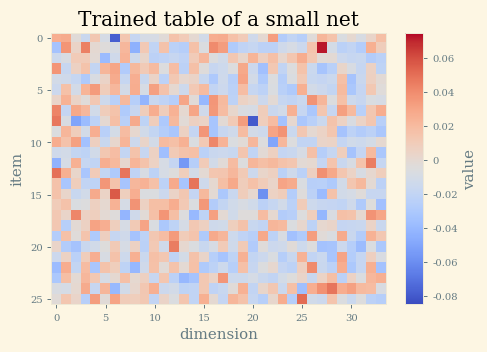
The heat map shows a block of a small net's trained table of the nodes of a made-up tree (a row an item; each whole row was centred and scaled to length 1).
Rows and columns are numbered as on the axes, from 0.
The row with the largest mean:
7
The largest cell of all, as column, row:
27, 1
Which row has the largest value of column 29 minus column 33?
22
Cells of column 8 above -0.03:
23
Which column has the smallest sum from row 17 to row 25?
20
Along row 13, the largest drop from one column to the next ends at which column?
8
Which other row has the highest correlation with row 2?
9
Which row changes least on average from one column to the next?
2
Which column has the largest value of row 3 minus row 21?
0
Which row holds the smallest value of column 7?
17
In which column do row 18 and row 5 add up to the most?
4
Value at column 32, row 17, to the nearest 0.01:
0.04
